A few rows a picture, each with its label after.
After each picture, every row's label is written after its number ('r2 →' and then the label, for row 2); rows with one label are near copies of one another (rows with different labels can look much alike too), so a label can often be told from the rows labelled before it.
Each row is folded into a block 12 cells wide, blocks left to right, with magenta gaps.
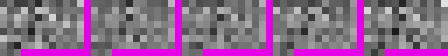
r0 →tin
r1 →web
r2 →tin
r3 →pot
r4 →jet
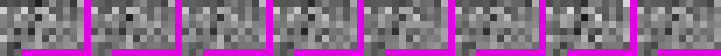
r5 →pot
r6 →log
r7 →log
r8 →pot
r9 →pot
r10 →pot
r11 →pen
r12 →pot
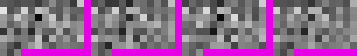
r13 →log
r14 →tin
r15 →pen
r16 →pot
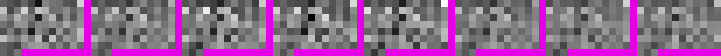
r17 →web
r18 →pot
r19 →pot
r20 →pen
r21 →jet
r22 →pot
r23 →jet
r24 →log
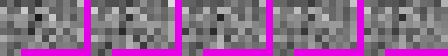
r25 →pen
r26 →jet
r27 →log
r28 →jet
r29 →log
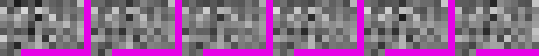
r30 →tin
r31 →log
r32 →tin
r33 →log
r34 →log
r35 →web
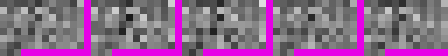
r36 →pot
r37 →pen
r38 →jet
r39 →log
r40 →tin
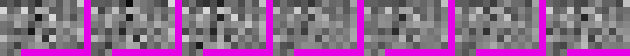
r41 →pen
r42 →web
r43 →tin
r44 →pot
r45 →pen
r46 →pot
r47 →log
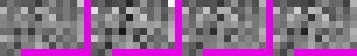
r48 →jet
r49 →jet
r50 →pot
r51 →pot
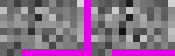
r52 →jet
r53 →web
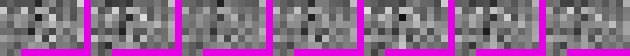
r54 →pen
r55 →tin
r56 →web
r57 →web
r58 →log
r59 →tin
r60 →tin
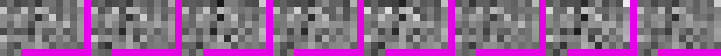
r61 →tin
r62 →tin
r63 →web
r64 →pot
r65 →pot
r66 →tin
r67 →jet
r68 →jet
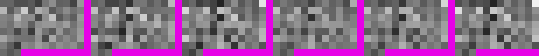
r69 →pot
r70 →tin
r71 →jet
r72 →log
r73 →jet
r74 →jet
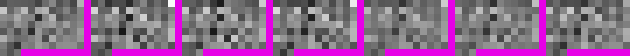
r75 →pot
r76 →jet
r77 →web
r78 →jet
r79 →jet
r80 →web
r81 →pot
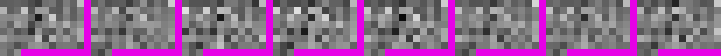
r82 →pen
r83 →jet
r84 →log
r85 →pot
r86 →pen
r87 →jet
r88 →log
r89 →web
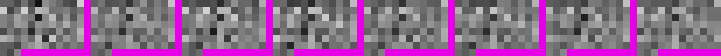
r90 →web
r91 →jet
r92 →pot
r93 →tin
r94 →web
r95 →tin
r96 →pen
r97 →log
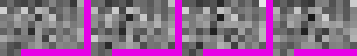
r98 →pot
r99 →tin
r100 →jet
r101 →pen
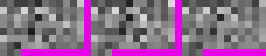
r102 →tin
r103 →pen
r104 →pot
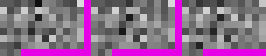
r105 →web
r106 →pen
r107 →tin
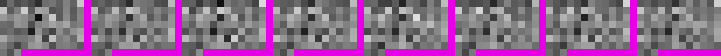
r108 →pen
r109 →web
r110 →web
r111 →web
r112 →tin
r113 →pot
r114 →web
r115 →jet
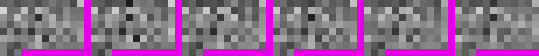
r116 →log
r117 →web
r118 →pot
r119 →log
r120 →pot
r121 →tin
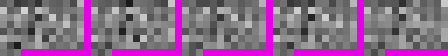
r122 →tin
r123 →web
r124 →tin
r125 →tin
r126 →jet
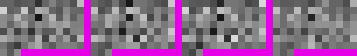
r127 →log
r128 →web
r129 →web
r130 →log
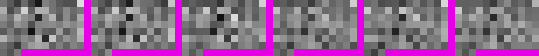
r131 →web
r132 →web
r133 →pen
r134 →jet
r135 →jet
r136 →log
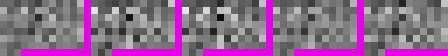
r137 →pen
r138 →log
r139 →log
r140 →log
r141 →web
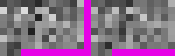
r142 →pot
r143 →tin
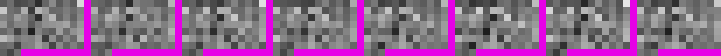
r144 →jet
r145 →web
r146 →jet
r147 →pot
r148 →tin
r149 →tin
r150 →jet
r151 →tin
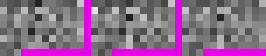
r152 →web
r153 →log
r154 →log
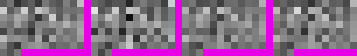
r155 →tin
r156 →log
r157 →tin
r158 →pot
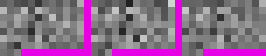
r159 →tin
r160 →web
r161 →log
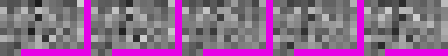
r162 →web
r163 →web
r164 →pot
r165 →tin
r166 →tin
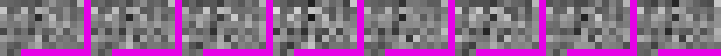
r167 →log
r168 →log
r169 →tin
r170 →log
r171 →web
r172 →pot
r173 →pen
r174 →web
